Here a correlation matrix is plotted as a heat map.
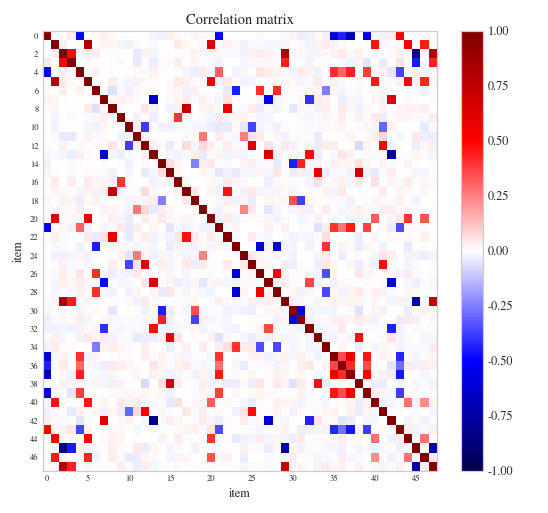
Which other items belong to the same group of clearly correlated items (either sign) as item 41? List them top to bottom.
10, 12, 25
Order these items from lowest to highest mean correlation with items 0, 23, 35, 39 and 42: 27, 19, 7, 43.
27, 43, 19, 7
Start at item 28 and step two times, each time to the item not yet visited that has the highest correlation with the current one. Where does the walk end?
6
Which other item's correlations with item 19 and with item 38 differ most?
15
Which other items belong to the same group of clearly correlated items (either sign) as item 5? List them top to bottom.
1, 20, 40, 44, 46
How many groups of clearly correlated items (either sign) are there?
11
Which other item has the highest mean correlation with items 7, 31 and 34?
42
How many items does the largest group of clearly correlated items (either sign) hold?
8
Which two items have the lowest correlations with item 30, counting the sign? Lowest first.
31, 14
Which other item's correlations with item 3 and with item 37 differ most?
0
